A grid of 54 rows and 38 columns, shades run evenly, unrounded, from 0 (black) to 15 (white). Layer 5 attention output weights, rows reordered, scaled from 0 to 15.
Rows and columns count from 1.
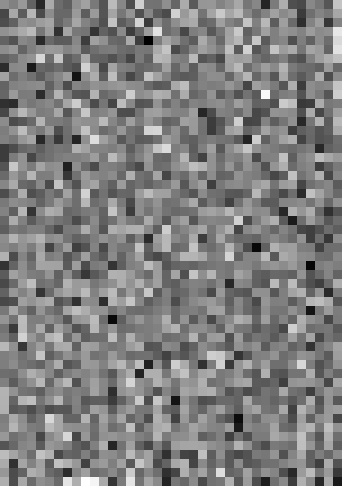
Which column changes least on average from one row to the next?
12
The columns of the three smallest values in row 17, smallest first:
36, 1, 2
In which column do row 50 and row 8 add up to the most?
27
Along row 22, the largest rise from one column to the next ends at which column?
35
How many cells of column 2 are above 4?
51
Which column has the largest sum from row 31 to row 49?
15
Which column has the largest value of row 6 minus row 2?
19
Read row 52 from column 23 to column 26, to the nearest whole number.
8 6 7 5
